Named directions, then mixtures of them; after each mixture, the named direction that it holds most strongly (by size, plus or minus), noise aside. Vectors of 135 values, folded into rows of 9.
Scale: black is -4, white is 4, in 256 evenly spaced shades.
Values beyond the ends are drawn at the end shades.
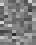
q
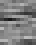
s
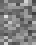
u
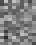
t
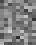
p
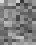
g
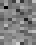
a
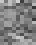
g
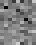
a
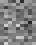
u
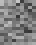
g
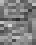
q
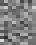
t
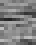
s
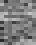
s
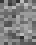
g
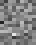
q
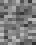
t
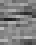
s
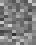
q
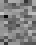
u
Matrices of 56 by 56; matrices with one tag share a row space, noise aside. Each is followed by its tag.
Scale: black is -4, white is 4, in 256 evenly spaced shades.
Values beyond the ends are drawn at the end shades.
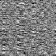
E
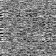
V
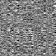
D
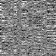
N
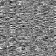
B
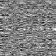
V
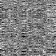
N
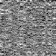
V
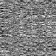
V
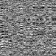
V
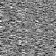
B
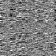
B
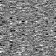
B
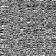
V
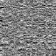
V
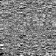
V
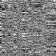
N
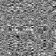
D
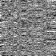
N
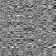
D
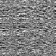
E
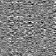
D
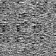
E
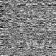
V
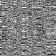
N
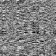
E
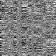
N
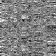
N
